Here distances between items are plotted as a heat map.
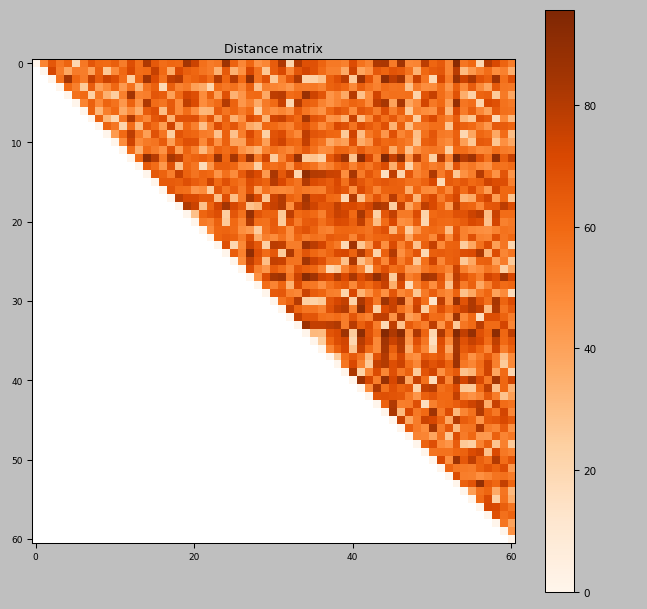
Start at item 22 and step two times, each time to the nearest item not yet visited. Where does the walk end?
16
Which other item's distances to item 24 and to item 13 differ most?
18
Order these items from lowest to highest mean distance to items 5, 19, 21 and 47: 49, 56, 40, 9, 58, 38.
56, 49, 40, 9, 38, 58
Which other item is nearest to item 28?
47
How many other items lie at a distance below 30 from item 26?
4
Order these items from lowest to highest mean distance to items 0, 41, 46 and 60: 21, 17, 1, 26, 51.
17, 1, 26, 51, 21
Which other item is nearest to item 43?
49
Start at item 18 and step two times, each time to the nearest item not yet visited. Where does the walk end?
27
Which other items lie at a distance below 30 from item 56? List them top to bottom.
0, 5, 32
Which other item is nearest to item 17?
39
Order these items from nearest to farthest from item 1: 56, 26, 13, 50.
26, 56, 13, 50
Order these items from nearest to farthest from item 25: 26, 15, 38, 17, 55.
17, 55, 26, 38, 15
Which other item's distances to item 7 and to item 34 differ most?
58
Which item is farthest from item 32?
53
